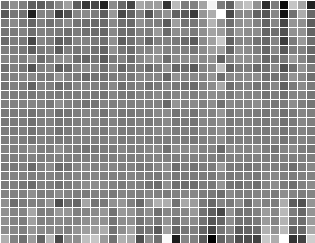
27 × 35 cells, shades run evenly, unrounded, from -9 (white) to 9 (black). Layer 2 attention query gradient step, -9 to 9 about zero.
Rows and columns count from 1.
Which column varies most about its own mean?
32
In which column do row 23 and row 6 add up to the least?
18
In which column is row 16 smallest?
25
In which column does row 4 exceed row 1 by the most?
24
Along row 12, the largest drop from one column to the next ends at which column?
20
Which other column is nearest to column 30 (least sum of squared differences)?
35
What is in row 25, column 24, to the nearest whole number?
3
